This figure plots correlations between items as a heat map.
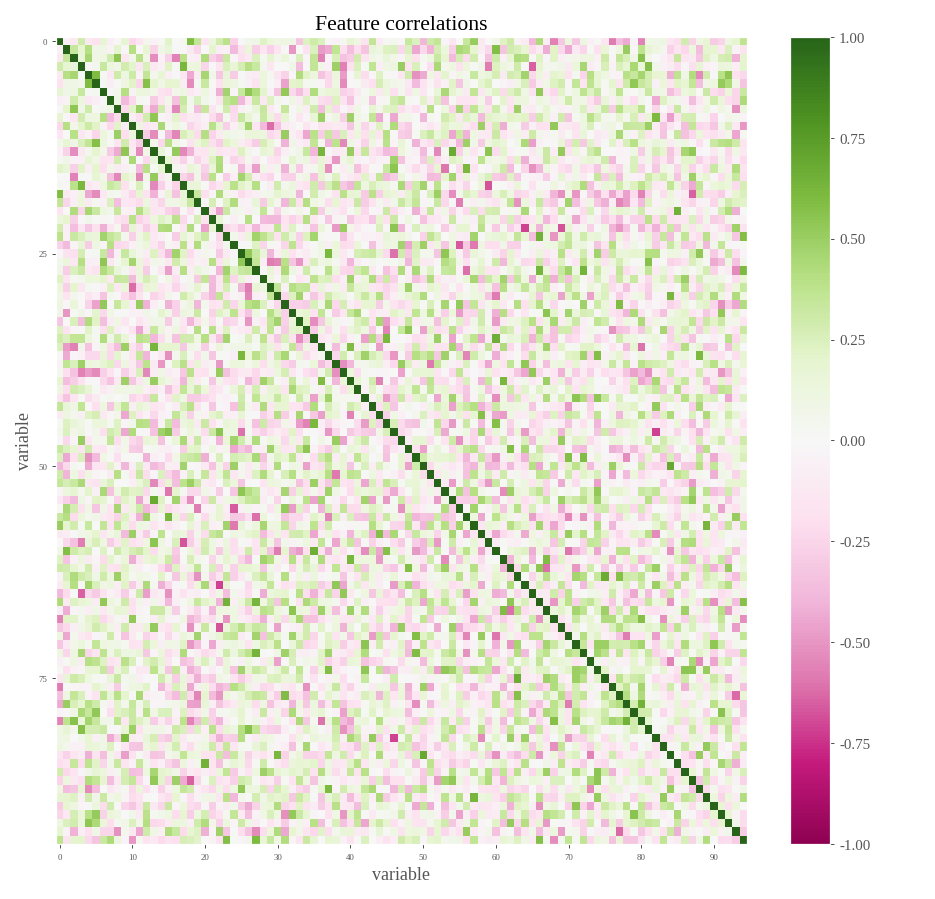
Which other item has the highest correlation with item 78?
80
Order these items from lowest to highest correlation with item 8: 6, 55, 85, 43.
6, 43, 85, 55
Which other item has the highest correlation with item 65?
39
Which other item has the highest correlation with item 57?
89
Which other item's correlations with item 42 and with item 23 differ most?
35
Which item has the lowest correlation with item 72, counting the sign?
56
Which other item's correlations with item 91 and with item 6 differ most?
31
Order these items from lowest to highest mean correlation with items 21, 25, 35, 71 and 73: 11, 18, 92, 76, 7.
18, 7, 11, 76, 92
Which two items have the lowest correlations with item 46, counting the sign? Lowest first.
82, 25
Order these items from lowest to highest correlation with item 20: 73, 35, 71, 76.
71, 76, 73, 35
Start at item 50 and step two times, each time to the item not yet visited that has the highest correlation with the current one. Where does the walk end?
30
